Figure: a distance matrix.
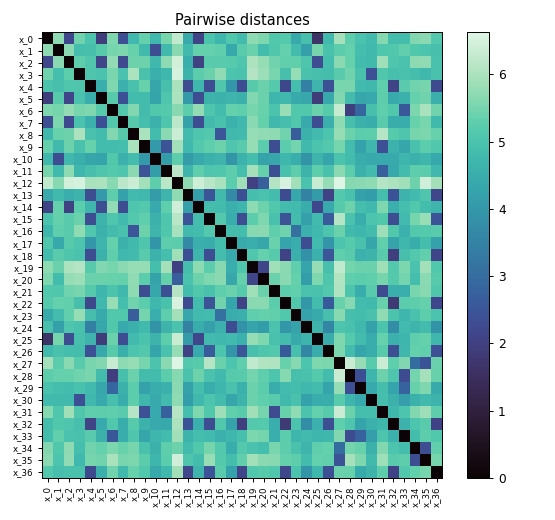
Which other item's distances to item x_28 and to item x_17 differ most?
x_6
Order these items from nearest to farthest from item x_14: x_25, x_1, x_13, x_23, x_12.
x_25, x_13, x_23, x_1, x_12
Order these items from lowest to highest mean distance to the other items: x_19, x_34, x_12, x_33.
x_33, x_34, x_19, x_12
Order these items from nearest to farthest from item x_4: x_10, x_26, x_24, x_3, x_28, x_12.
x_26, x_24, x_10, x_3, x_28, x_12
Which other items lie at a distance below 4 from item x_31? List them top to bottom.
x_9, x_11, x_21
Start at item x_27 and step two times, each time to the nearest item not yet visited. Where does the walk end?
x_34
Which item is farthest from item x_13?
x_12
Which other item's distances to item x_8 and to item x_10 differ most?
x_1
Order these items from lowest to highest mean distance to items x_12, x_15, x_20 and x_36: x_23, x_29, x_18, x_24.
x_18, x_24, x_29, x_23
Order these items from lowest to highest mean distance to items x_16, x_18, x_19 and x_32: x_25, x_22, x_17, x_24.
x_22, x_24, x_17, x_25
